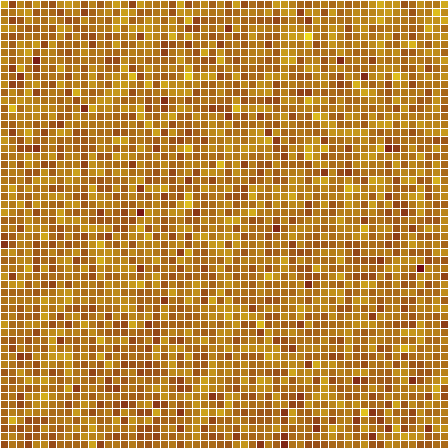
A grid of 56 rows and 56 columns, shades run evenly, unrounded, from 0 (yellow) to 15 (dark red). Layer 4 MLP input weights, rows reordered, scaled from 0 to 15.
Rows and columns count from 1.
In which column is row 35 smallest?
34
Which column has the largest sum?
5
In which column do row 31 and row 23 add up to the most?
24
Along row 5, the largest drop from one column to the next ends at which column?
19
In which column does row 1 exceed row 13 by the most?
39
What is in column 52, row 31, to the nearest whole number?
5
